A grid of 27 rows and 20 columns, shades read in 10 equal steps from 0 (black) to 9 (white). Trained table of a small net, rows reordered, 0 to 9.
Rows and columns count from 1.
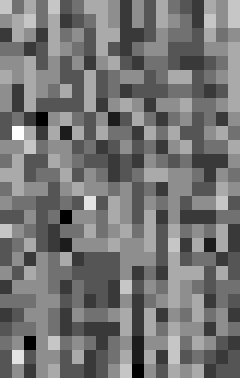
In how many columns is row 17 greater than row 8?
9
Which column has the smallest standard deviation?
7
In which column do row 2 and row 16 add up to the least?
6
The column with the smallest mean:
12
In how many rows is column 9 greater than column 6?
10
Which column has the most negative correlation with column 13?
20
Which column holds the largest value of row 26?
2
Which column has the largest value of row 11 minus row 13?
3
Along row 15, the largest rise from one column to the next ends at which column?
8
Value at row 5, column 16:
2
